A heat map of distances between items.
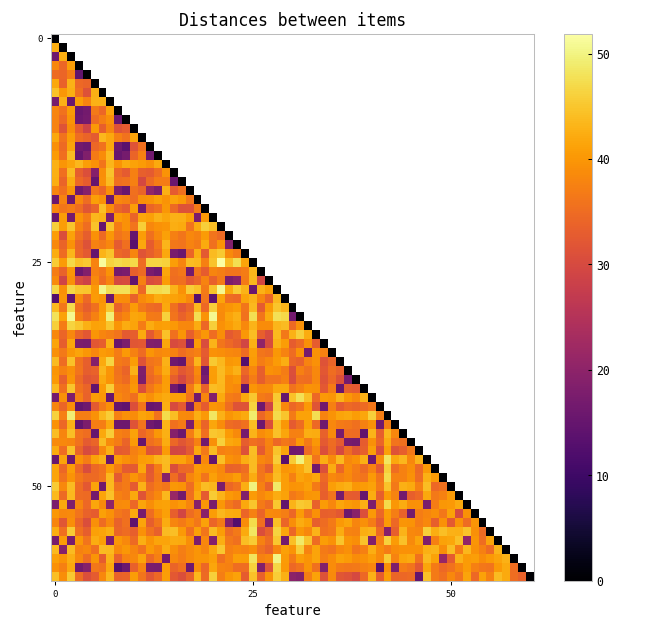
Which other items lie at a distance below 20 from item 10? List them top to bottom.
22, 23, 27, 54
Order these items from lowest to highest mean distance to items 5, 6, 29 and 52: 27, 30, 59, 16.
16, 27, 59, 30
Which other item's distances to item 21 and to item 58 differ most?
14
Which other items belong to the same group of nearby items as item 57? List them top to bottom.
1
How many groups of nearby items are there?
13
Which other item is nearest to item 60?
46
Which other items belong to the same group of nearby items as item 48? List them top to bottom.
33
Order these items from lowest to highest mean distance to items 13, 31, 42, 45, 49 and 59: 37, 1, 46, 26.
26, 46, 37, 1
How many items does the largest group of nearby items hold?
12
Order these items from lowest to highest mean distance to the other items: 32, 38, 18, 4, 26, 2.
4, 26, 38, 18, 2, 32
